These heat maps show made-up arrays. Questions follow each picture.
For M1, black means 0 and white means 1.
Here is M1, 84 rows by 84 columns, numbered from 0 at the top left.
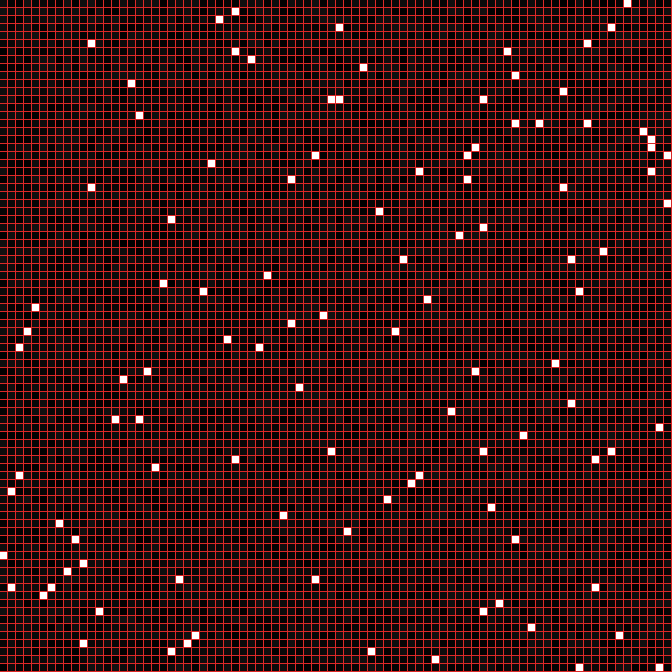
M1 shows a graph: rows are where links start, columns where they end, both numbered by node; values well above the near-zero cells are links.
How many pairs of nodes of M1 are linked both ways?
3
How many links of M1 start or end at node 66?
2
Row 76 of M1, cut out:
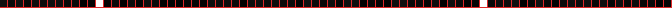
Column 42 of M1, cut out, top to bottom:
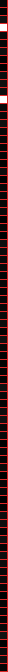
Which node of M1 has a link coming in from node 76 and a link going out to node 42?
node 12
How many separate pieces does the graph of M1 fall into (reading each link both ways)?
12
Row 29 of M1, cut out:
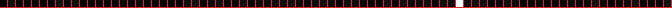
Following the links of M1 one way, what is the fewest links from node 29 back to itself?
2
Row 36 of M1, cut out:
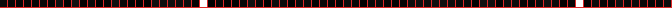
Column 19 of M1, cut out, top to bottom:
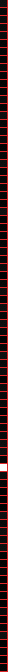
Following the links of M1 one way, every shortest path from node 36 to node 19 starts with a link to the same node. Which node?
node 72
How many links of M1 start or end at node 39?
3
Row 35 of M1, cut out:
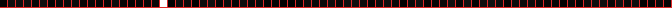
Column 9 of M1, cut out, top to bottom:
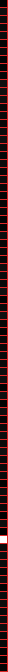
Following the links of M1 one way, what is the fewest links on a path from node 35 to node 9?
6
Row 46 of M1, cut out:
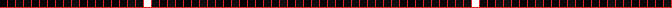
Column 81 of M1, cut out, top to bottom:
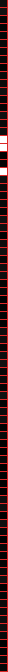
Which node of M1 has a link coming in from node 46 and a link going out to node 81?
node 18
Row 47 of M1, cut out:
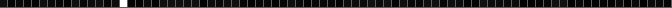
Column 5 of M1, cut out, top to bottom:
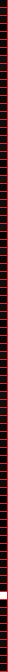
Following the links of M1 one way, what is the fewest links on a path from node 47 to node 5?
4
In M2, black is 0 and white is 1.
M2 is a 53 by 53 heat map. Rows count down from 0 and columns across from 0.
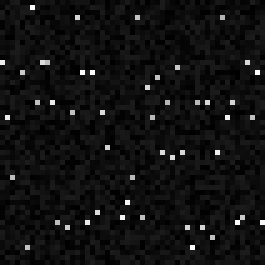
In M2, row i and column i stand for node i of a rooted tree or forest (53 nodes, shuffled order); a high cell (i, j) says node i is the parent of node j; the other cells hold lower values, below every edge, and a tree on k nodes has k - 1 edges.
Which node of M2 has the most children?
20
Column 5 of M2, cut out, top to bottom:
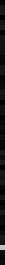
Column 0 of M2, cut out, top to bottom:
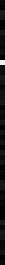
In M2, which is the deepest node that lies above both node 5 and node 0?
12
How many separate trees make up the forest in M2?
4
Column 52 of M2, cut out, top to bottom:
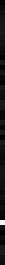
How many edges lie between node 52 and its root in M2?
2
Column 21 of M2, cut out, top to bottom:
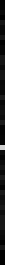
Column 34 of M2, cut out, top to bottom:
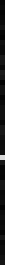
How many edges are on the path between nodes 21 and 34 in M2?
7
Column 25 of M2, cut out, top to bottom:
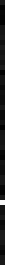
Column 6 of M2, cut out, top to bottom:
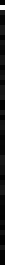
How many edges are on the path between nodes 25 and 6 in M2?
5
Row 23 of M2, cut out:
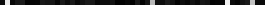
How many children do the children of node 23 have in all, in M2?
7
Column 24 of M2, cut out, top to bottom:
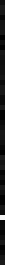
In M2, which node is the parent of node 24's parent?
30
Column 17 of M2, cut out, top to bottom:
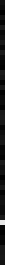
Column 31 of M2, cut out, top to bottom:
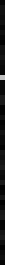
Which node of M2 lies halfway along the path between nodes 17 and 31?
3
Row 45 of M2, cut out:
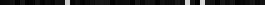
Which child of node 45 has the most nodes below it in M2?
13
